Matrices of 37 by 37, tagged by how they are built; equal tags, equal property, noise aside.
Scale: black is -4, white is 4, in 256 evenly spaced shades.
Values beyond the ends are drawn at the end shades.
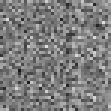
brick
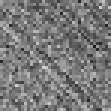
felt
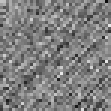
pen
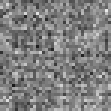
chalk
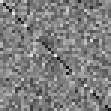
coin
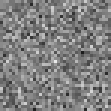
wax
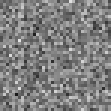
brick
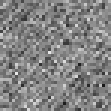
pen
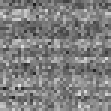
chalk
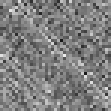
felt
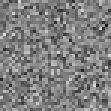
wax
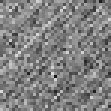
pen
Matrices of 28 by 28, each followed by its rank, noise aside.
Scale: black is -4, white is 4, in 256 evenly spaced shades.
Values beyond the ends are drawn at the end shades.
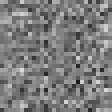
six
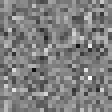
five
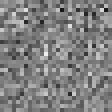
seven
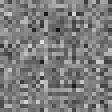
six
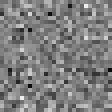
six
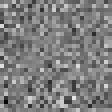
five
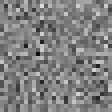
seven
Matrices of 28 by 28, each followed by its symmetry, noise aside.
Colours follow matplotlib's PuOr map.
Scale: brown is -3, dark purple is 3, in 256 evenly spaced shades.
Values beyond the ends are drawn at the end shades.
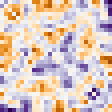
symmetric.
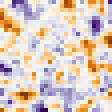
antisymmetric.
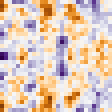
mirrored top to bottom.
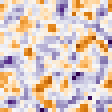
symmetric.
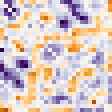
symmetric.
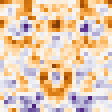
mirrored left to right.
